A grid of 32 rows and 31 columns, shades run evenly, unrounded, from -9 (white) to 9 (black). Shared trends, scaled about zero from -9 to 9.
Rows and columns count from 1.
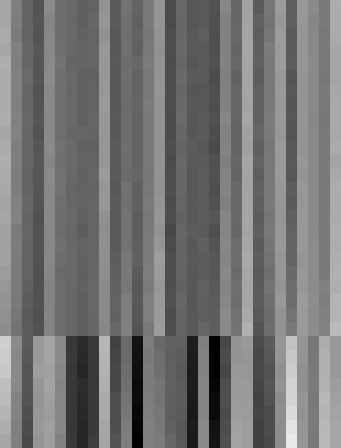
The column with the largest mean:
20
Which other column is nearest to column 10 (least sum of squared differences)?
5
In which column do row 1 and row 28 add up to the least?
1
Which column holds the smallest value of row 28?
27
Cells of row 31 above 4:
7
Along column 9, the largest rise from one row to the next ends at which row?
25
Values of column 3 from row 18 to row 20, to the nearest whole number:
2 2 2
